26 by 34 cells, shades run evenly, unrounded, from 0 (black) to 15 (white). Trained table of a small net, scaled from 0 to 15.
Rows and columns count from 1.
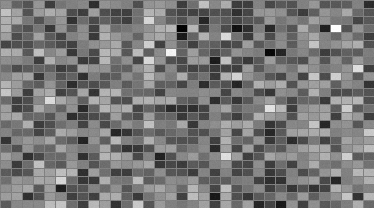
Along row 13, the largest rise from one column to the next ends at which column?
31
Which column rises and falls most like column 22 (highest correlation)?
17
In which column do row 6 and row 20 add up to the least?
15
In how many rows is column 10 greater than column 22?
23
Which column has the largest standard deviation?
25
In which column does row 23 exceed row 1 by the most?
34
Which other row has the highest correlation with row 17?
19
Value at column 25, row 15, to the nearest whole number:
9
